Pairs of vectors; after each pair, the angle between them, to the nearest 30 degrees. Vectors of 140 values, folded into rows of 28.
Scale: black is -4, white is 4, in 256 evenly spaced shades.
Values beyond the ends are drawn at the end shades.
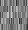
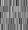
30 degrees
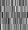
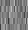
60 degrees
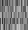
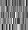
90 degrees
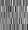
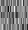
60 degrees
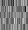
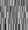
120 degrees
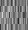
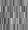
120 degrees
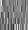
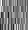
30 degrees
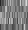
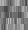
120 degrees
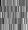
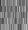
30 degrees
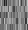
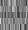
90 degrees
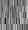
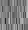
30 degrees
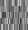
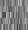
30 degrees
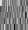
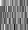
30 degrees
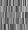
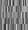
30 degrees
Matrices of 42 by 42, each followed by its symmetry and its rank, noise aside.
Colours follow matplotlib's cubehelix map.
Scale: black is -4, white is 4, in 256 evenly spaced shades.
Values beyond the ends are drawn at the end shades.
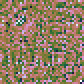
symmetric, rank eight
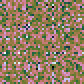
no symmetry, rank six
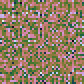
antisymmetric, rank six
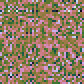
no symmetry, rank six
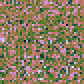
no symmetry, rank eight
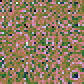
symmetric, rank six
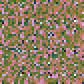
no symmetry, rank six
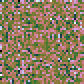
no symmetry, rank eight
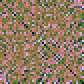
symmetric, rank seven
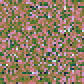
no symmetry, rank eight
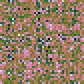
no symmetry, rank seven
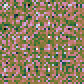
symmetric, rank seven
